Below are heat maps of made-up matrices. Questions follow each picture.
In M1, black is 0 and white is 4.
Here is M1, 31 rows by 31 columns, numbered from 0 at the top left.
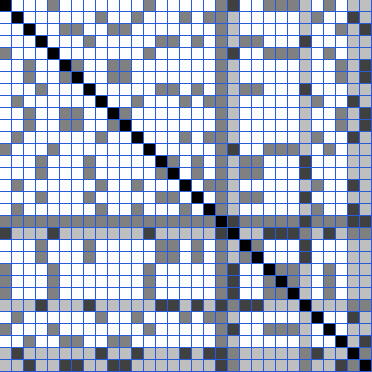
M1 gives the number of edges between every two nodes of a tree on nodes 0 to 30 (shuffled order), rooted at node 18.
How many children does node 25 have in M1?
7
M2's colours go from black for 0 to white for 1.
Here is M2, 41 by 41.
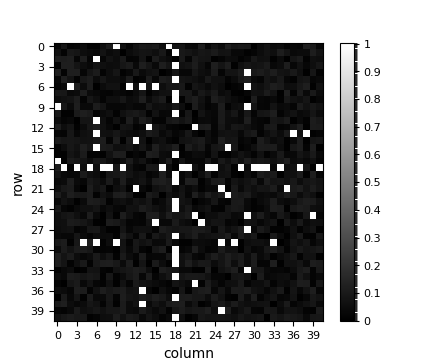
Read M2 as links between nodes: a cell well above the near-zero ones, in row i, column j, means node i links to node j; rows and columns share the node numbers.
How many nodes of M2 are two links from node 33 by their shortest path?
5
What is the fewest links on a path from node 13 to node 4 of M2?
3
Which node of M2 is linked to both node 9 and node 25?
node 29
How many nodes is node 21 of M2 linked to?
3
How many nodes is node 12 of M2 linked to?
2
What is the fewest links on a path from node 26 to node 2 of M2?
3
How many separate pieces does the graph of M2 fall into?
2
